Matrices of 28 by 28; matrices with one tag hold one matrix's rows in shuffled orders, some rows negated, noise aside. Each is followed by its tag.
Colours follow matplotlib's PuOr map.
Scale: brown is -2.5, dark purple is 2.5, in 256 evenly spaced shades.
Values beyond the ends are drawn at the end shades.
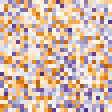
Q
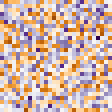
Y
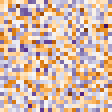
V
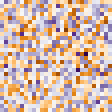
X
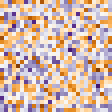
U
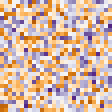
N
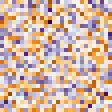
N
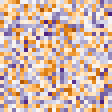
Q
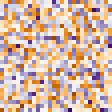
X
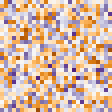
V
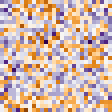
U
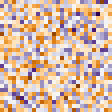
X
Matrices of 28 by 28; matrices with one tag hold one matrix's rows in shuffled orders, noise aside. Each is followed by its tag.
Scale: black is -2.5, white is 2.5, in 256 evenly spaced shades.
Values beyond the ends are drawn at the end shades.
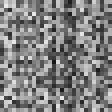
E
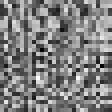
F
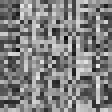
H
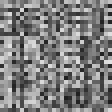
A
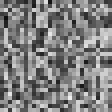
F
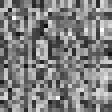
F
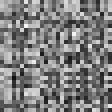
A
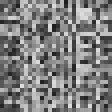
H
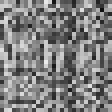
E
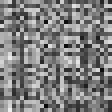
A
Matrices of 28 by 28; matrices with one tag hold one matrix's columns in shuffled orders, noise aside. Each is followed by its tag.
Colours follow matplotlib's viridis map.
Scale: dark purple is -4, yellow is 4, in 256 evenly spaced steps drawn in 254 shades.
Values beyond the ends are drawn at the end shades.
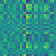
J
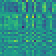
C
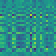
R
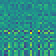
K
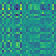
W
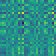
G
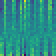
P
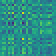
G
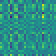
J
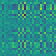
W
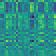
C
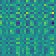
G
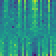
P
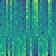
P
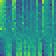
P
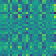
J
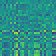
K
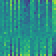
P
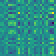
G
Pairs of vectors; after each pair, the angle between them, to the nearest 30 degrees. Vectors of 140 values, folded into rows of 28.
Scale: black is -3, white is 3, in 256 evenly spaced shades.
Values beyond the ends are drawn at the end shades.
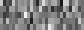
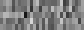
150 degrees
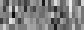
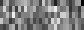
150 degrees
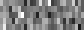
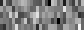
120 degrees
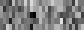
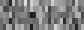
30 degrees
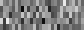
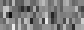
60 degrees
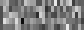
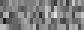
120 degrees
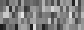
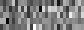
60 degrees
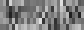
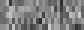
150 degrees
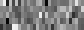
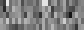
120 degrees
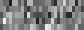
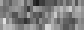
60 degrees
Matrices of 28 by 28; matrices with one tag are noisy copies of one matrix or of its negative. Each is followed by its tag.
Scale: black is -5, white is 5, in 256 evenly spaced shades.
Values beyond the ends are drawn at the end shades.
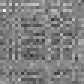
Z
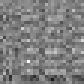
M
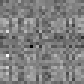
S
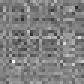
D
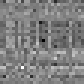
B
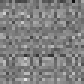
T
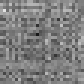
Z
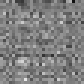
T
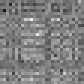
Z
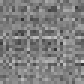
D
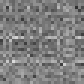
D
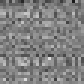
T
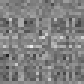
S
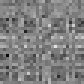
S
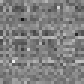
D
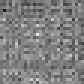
Z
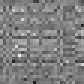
D
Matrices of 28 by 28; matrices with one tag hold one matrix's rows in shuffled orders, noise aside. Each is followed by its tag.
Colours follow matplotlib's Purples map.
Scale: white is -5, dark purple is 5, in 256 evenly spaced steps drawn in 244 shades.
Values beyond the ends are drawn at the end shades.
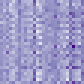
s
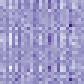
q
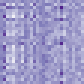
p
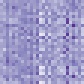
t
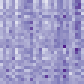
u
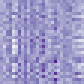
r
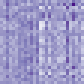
t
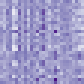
r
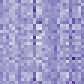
s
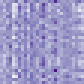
r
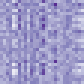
r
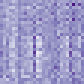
s
